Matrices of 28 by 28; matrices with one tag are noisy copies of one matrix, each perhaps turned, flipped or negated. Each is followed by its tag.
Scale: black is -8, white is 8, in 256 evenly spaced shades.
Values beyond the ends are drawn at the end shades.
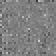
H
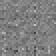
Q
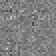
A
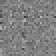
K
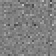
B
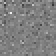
B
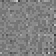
H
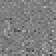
B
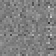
Q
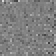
H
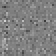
Q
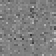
K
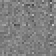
B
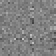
K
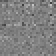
B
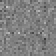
A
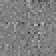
K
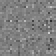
Q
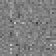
A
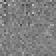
B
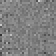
H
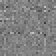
A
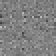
K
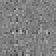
K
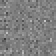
Q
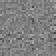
K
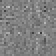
A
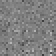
B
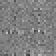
K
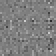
Q
